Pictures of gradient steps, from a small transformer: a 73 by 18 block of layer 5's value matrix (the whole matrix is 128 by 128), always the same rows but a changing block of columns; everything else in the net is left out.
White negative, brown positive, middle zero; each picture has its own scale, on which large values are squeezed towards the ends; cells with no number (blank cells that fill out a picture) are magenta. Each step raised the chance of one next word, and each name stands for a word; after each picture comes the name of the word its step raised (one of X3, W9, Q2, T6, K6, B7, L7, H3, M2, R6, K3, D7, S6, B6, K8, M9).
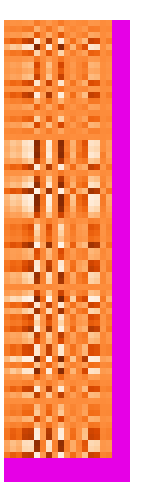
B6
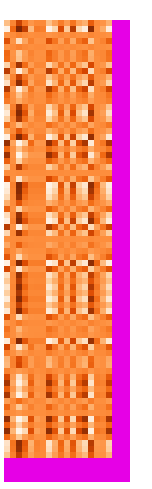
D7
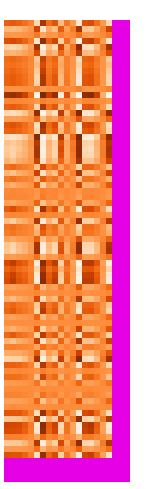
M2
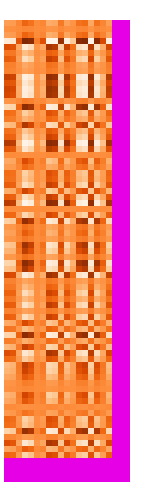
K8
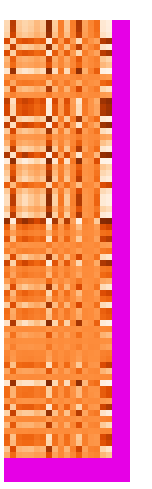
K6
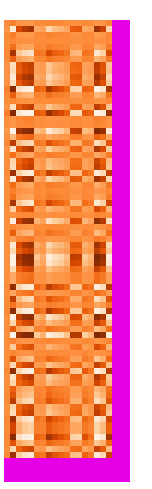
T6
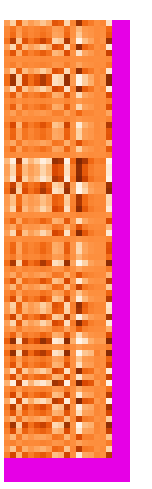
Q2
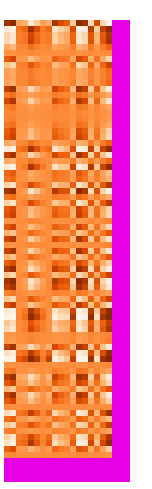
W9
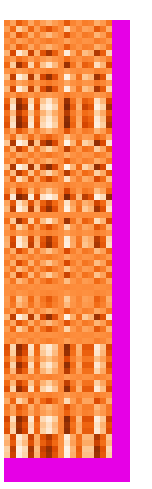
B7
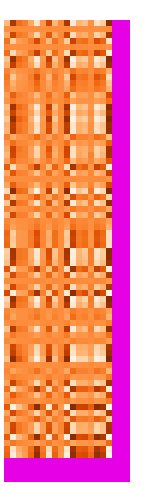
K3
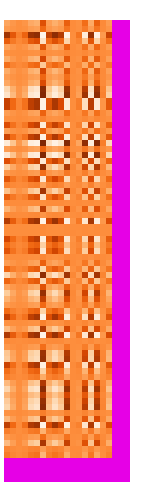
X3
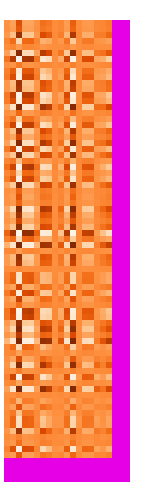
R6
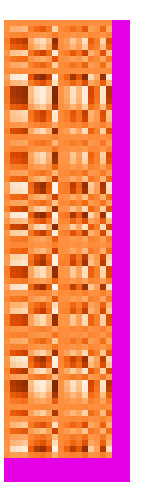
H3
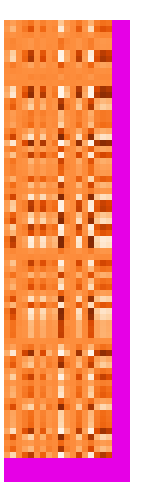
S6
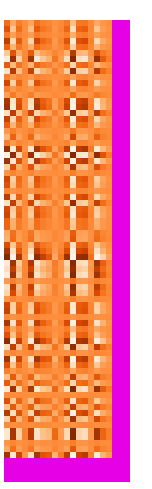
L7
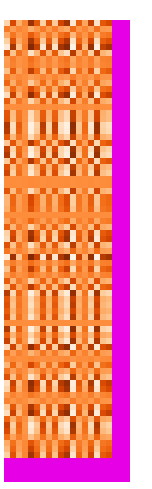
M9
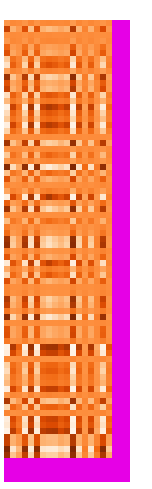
B7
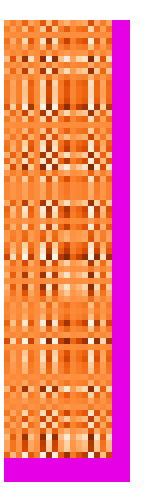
L7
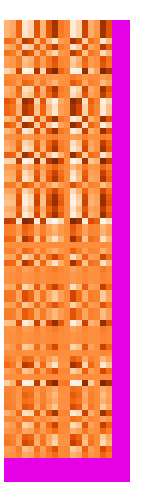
K6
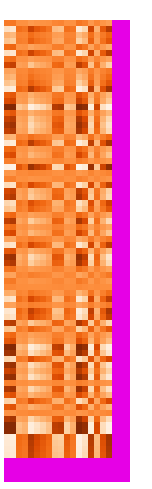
B7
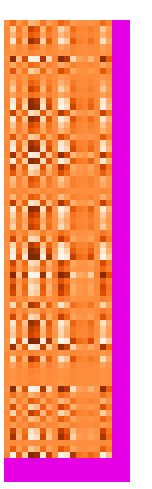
L7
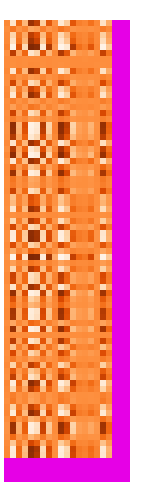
M9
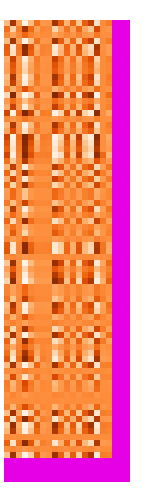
M2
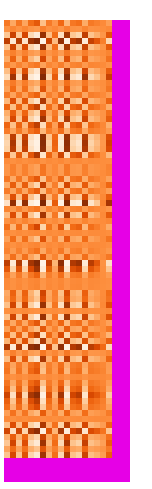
K8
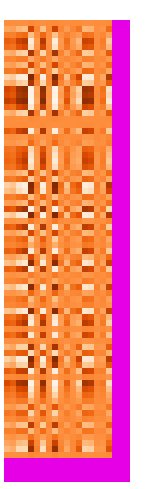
H3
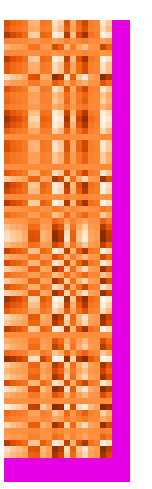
K3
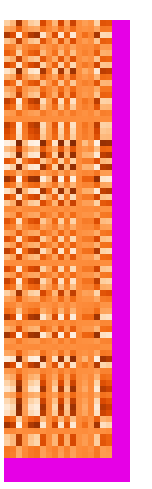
X3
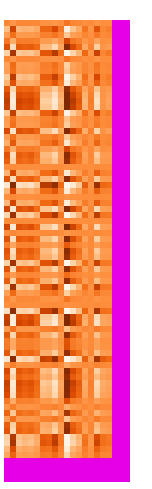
H3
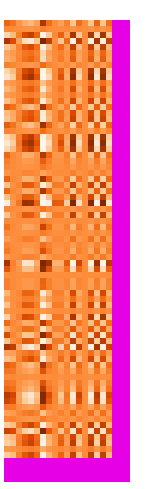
K8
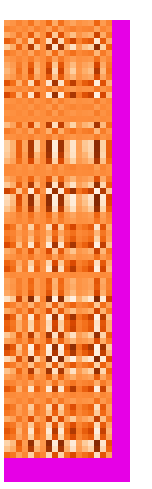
B6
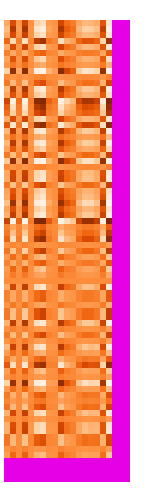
K6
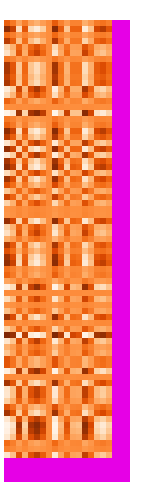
T6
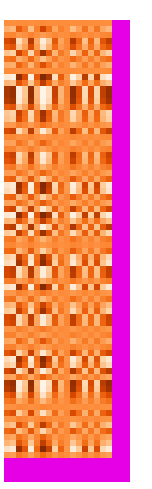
H3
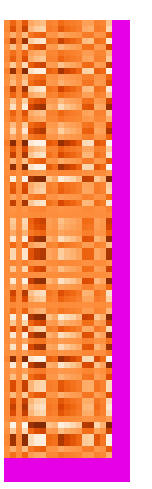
X3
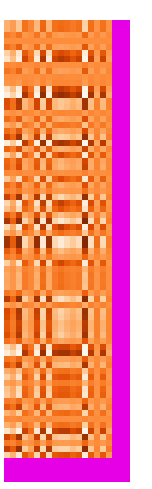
S6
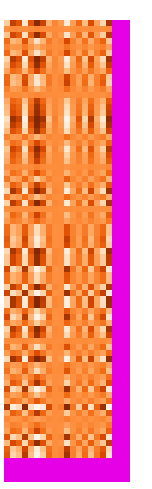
K3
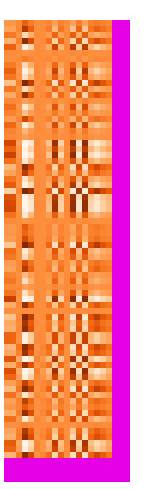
B6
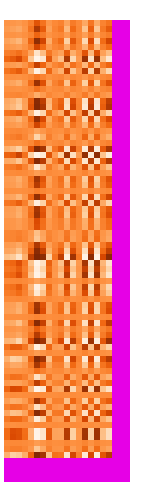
L7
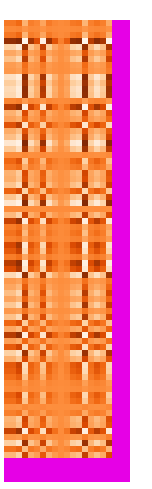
K8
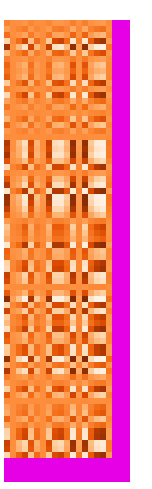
B6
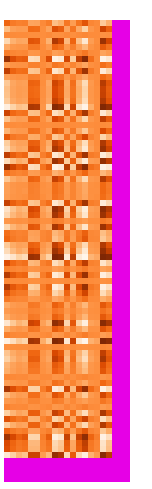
L7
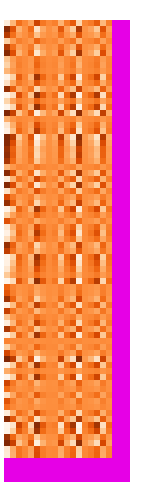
M2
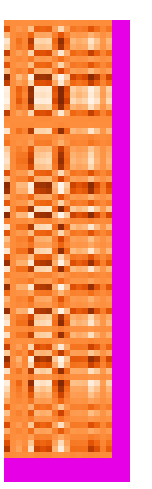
H3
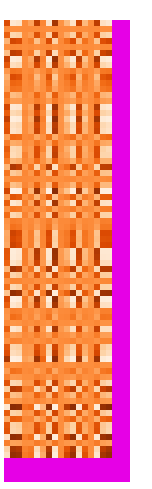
K3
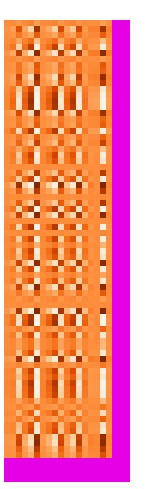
H3
